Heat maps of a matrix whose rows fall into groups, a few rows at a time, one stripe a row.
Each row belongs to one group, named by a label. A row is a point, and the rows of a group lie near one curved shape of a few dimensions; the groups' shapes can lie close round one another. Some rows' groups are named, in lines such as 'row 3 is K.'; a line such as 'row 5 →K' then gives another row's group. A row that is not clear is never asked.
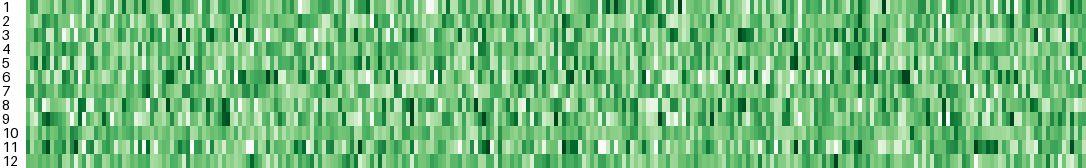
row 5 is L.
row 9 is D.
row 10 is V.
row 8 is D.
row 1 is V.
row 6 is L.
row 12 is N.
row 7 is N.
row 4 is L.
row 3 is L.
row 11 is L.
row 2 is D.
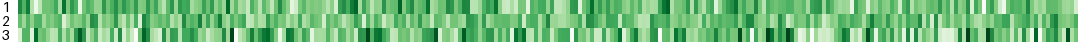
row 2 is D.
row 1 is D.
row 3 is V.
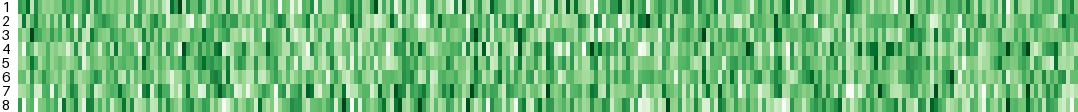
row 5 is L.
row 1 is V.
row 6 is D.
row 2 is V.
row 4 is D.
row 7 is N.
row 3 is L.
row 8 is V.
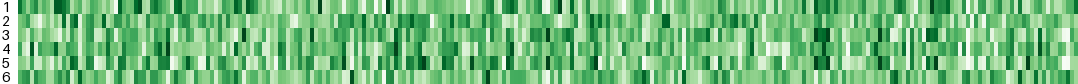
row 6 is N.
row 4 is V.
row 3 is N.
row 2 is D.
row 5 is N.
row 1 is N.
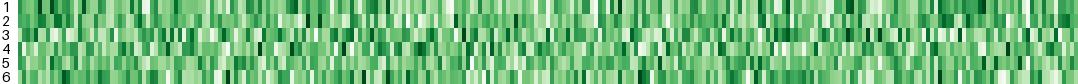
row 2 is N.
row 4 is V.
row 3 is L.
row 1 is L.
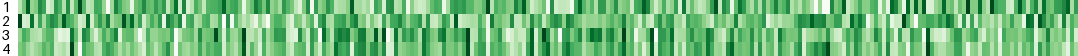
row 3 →N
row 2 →V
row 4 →N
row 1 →N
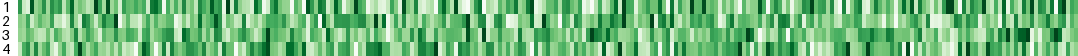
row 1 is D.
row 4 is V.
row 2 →N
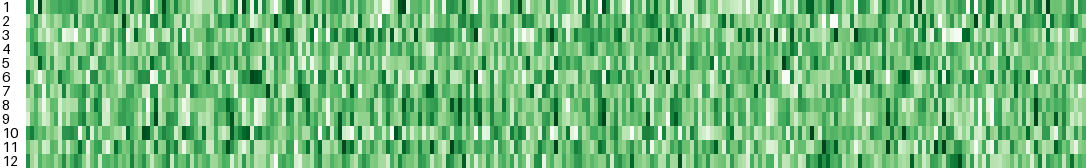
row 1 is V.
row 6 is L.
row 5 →L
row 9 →N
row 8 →N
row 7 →V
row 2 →N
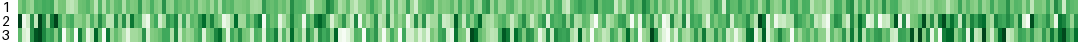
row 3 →D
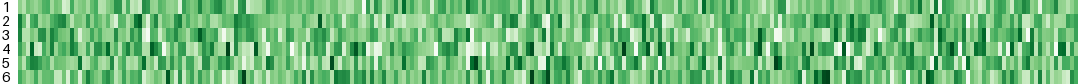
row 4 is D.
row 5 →L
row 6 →N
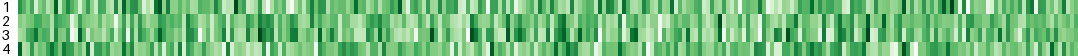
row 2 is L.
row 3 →L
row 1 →V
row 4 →V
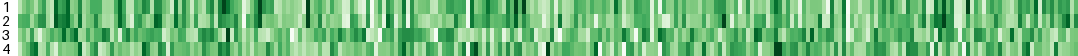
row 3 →D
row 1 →N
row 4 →L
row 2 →N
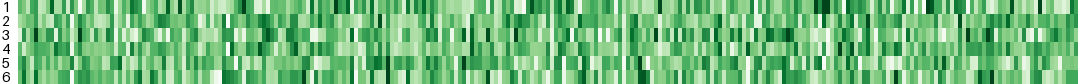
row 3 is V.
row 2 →L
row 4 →L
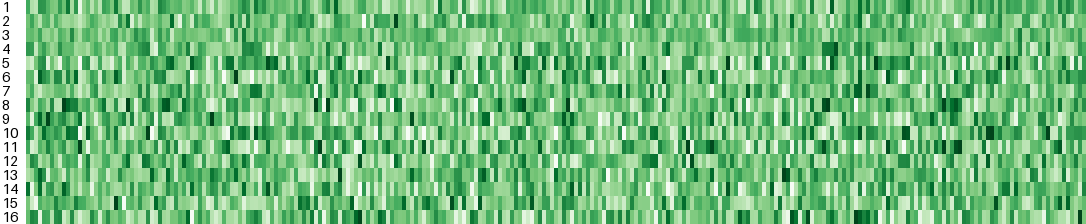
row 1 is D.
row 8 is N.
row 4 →N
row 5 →L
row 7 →L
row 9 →L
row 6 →V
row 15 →V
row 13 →L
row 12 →N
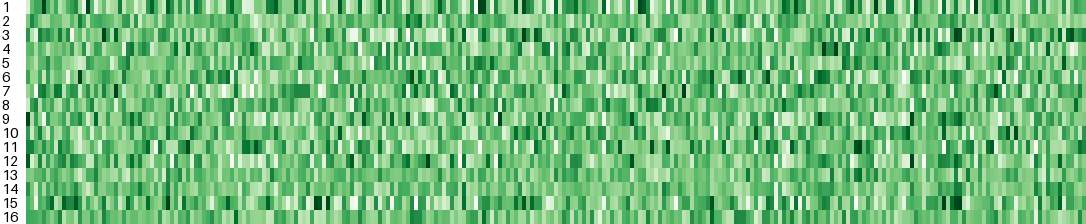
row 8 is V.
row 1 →L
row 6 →D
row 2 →D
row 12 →V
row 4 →N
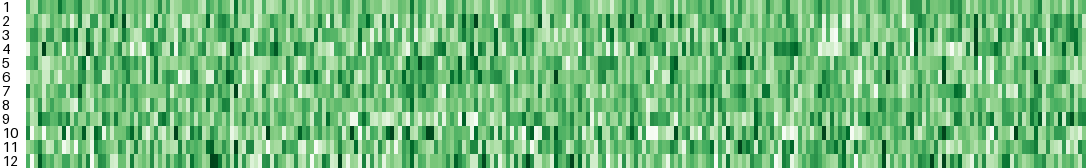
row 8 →D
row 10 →V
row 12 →L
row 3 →N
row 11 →L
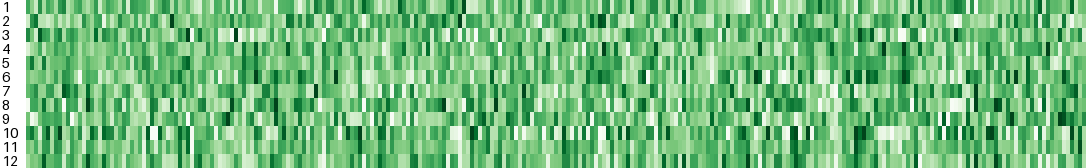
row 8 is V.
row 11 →L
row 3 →V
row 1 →V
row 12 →V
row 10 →L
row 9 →D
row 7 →N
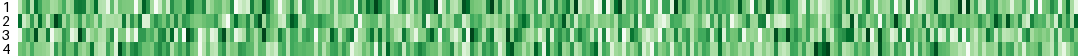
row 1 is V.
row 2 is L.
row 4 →N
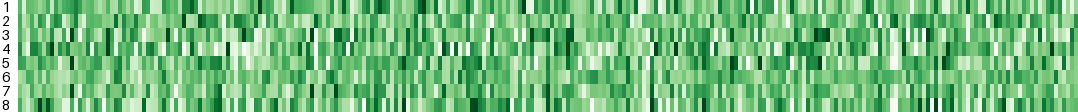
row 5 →D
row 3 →N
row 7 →N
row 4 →V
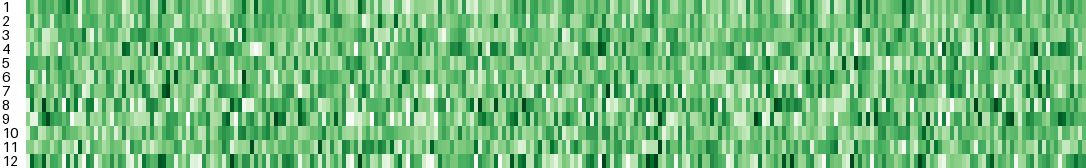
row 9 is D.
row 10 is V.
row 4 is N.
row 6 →V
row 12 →V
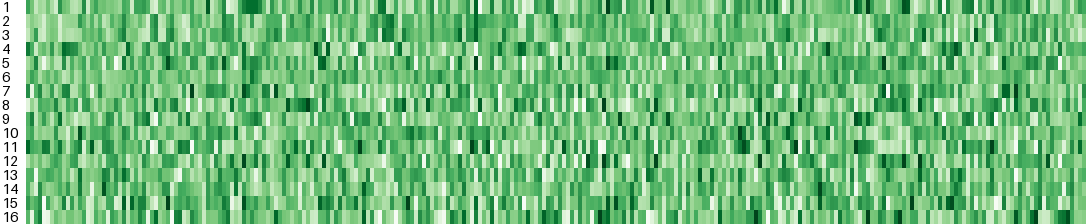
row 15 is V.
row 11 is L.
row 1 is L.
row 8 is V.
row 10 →D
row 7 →L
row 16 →D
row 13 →D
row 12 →V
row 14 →D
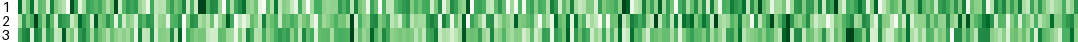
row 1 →L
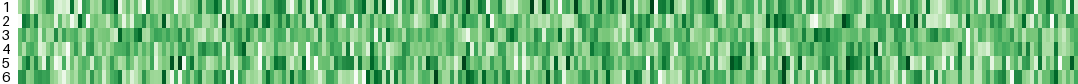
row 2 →V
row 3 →N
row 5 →L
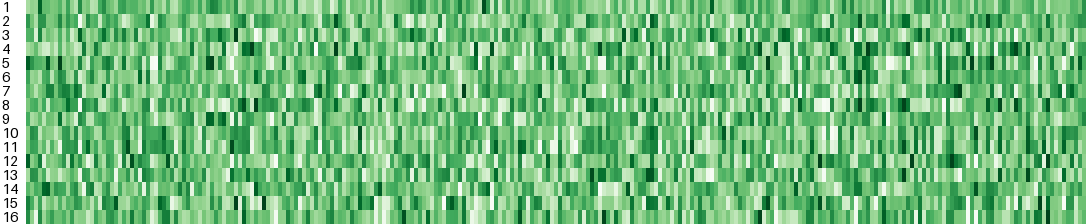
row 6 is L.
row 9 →L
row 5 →L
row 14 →L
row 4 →L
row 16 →V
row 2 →D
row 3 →D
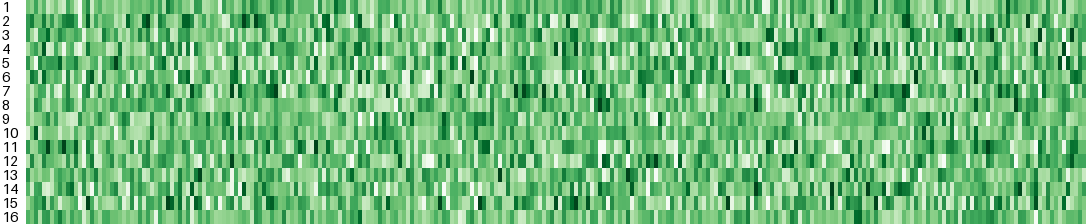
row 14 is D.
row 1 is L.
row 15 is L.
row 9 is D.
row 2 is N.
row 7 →L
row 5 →V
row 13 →V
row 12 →V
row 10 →V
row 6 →V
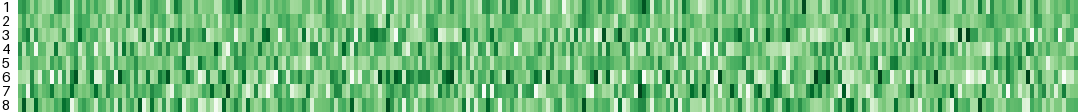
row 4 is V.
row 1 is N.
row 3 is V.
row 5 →L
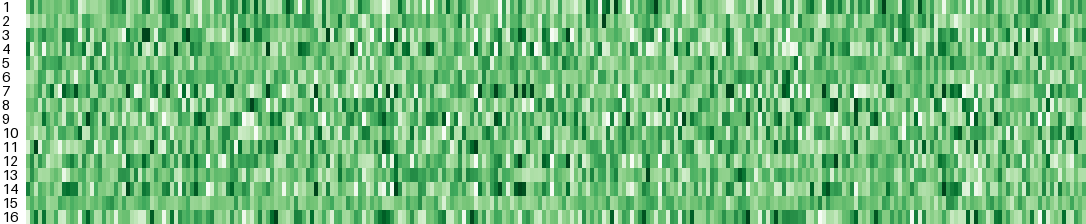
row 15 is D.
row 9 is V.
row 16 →V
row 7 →N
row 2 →V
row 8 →N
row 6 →L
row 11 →V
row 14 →N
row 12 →N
